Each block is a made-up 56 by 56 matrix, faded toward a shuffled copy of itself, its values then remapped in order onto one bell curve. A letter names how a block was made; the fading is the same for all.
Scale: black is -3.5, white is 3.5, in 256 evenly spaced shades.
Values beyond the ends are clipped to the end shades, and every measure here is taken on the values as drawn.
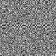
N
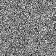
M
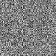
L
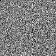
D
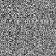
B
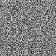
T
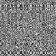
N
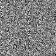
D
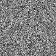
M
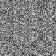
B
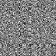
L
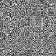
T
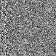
D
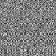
N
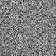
B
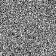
M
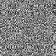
B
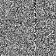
D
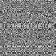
N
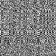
N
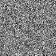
D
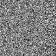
D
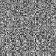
B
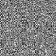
T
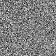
M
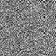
T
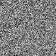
M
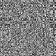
T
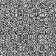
L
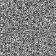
D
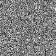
D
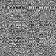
N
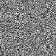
L
